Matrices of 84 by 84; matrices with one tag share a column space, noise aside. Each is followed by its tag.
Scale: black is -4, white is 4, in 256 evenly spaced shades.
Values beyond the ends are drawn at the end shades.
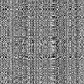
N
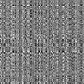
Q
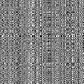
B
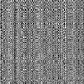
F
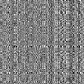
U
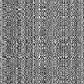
N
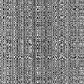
N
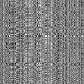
B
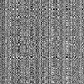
N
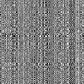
B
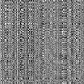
F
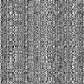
U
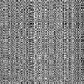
F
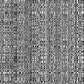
U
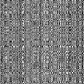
U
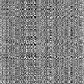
N
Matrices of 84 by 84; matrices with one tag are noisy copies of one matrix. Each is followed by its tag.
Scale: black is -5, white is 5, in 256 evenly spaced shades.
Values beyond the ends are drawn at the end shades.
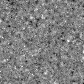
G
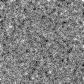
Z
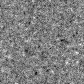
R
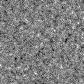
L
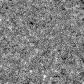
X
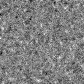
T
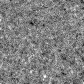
X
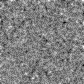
Z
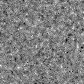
L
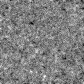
X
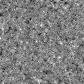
T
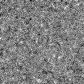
T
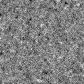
T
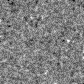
G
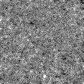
X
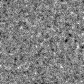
L
